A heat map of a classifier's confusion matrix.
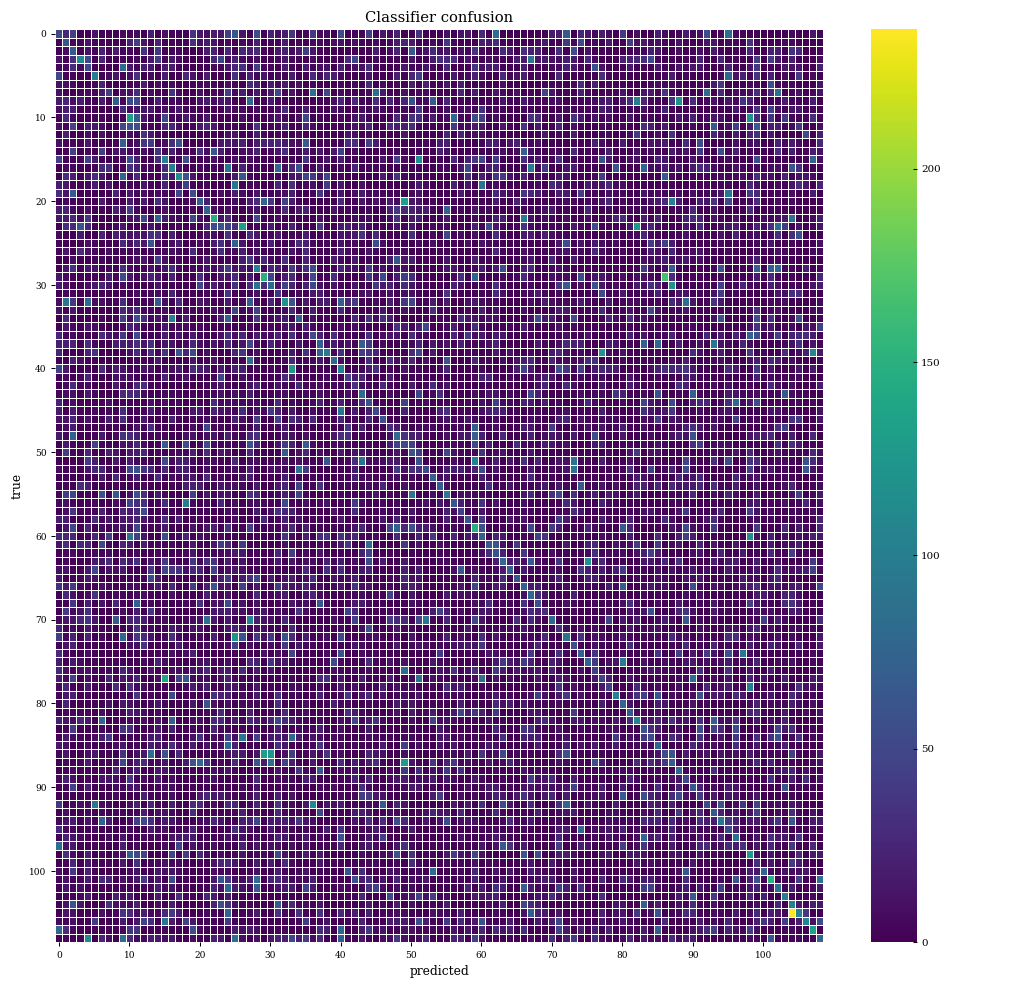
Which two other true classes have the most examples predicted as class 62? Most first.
0, 61
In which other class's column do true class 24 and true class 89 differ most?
105
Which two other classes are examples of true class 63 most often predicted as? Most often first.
75, 67
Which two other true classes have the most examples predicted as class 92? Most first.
7, 0
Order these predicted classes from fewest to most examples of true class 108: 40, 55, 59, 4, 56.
55, 56, 59, 40, 4
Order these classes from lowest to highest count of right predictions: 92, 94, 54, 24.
24, 92, 54, 94
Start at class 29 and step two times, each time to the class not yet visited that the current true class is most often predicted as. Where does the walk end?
30
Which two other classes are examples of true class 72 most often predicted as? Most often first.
25, 9
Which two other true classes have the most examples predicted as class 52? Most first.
70, 35
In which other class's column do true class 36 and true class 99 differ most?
98
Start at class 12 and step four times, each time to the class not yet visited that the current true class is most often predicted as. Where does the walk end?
59
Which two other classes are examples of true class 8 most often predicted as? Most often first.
88, 82
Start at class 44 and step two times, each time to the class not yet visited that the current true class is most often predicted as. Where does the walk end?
83
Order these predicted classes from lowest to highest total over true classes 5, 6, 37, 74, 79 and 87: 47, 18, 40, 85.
47, 18, 40, 85
